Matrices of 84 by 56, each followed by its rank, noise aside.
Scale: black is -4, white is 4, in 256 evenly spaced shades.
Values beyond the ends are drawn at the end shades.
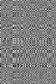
two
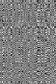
three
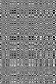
two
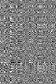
six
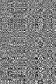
six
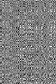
six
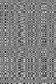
two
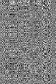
six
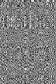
six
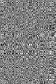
six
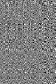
six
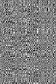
six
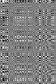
two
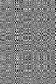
two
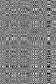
two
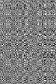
three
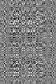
four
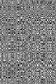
four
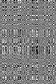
three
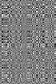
two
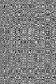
four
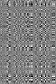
two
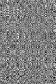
six
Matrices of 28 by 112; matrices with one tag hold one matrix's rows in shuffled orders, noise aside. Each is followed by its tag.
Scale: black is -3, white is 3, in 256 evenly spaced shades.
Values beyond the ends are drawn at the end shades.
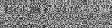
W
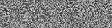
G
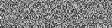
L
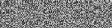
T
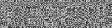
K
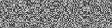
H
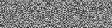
L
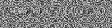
H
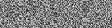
H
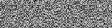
L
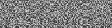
H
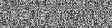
G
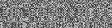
G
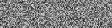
G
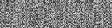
T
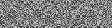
L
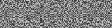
H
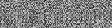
T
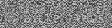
L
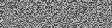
L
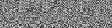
H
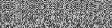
T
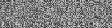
T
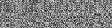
T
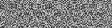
L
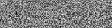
K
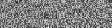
K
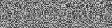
K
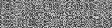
T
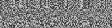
H
